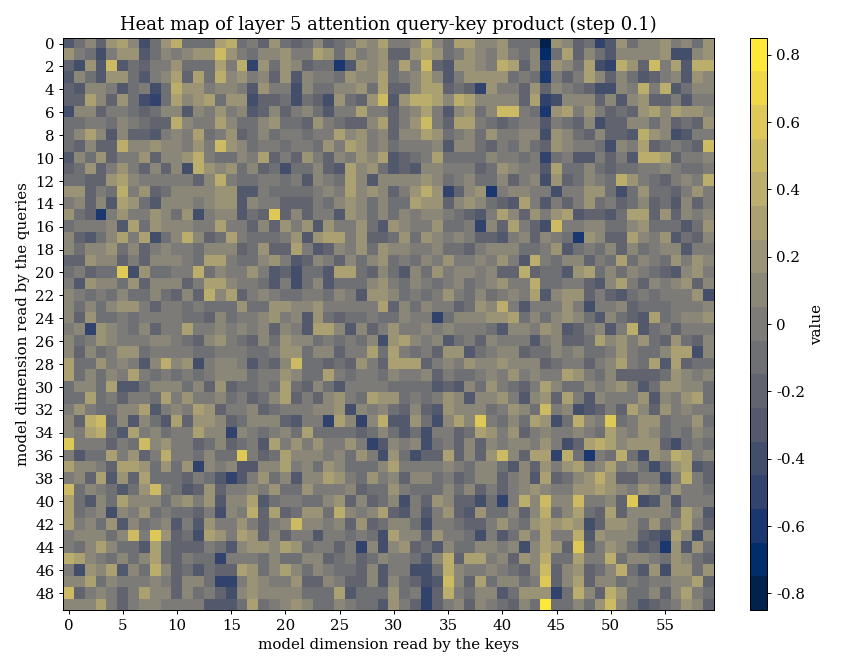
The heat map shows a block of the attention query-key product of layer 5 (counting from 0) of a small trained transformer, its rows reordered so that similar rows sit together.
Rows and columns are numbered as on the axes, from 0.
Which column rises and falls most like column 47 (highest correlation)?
50
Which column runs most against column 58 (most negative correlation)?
6
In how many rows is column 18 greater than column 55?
25
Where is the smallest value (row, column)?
0, 44
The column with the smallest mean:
1
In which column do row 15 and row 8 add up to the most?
53
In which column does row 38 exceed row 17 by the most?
47
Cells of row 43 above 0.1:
14
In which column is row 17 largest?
11
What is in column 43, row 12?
0.1
